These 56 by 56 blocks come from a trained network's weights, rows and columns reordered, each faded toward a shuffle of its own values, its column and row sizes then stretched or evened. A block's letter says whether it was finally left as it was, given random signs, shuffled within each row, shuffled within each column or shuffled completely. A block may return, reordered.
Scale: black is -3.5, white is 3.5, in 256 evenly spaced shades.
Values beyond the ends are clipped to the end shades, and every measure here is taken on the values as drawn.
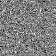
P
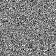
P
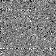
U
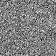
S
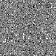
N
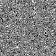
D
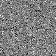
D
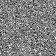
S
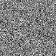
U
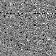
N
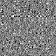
N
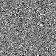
P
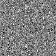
D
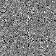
U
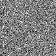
D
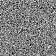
S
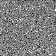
S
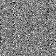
D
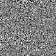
U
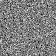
S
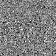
P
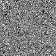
U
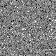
S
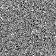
D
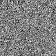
P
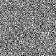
N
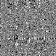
N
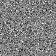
P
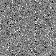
D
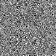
U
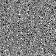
D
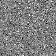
D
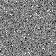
S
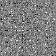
U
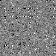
U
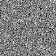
D
